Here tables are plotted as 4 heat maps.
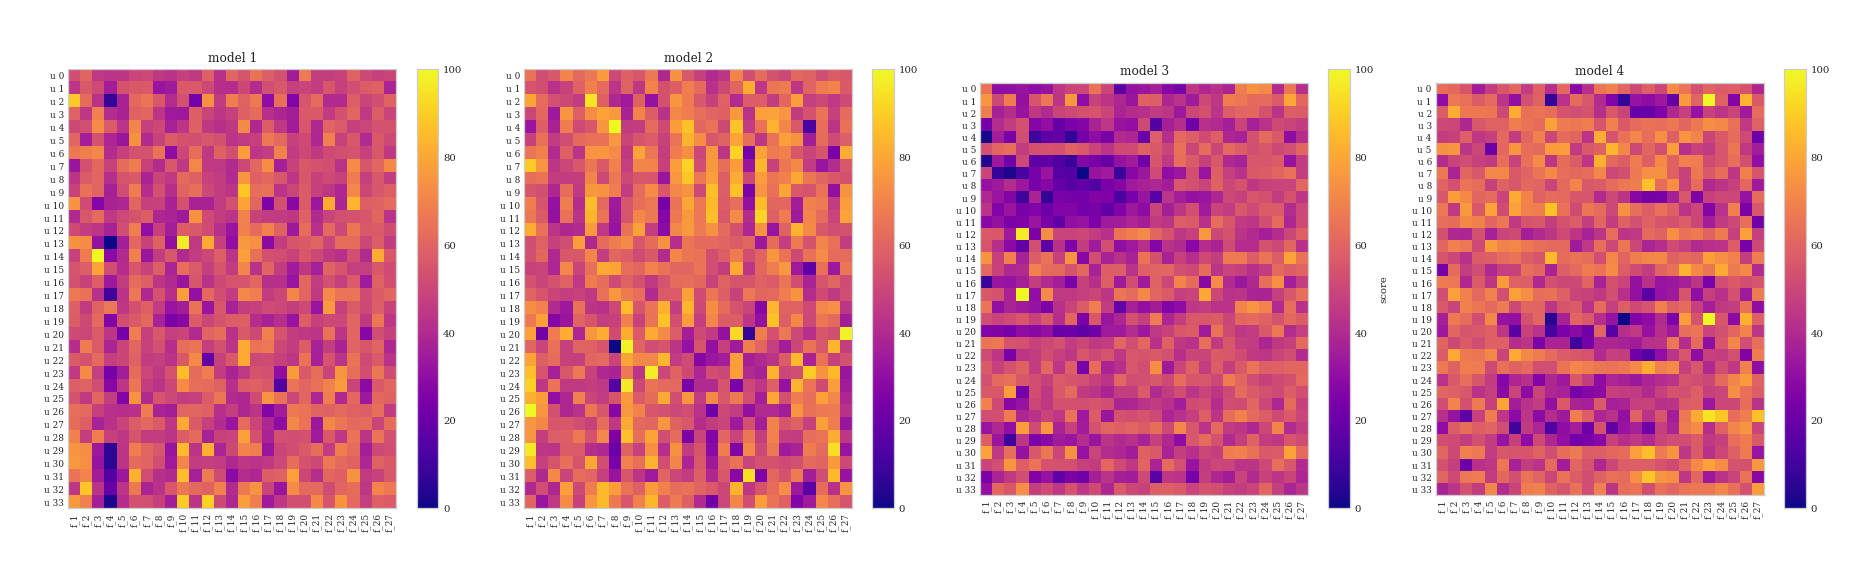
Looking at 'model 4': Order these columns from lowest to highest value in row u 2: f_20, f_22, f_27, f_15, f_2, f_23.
f_22, f_20, f_23, f_15, f_27, f_2
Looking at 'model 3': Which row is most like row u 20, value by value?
u 11
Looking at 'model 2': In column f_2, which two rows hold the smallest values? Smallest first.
u 20, u 33
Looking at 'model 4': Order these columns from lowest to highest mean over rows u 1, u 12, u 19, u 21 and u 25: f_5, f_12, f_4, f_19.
f_12, f_19, f_4, f_5
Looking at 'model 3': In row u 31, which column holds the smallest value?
f_18
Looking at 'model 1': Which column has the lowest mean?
f_4
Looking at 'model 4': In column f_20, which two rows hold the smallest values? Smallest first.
u 1, u 19
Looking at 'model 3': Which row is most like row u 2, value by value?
u 26
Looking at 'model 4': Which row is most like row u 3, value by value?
u 14
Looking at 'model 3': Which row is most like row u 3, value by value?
u 32
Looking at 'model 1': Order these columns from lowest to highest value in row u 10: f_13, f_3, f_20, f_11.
f_3, f_11, f_13, f_20
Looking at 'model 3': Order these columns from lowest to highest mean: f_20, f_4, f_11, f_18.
f_11, f_4, f_18, f_20
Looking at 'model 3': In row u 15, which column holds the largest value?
f_5
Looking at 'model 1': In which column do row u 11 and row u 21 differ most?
f_10
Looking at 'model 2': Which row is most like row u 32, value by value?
u 15
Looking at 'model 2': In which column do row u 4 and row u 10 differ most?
f_8
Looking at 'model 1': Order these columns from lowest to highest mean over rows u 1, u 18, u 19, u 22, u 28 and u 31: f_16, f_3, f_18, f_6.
f_16, f_18, f_3, f_6
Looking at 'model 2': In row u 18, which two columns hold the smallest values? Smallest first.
f_20, f_4
